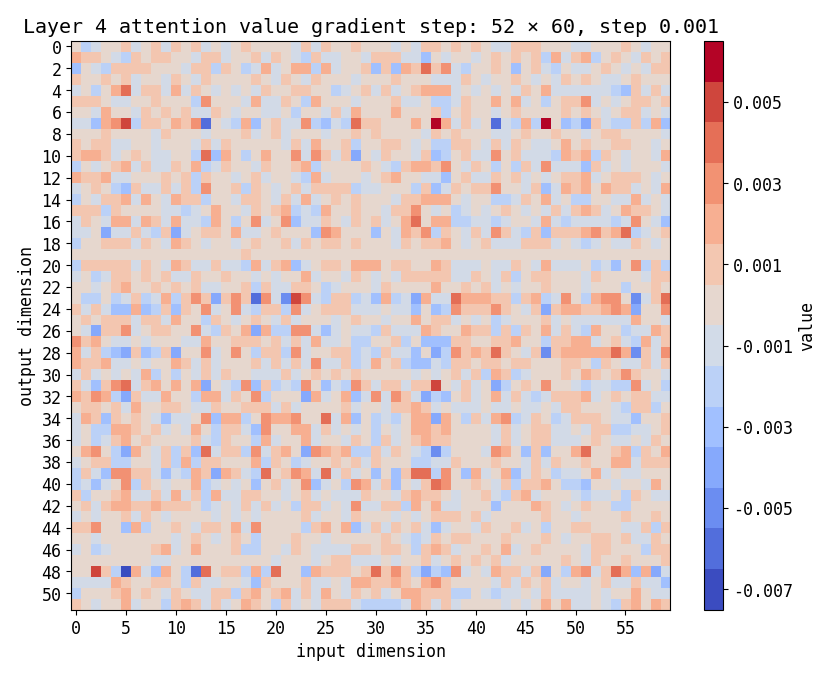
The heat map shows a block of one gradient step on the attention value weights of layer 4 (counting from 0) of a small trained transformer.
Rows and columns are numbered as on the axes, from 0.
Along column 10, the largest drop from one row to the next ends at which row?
17
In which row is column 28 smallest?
10
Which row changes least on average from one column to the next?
19
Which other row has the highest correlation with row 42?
31
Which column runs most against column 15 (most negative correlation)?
14
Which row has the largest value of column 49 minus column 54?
51
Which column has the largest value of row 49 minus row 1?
35
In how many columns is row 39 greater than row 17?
25
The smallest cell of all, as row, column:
48, 5
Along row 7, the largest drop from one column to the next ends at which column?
13
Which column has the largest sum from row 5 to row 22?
56
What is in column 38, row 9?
0.001
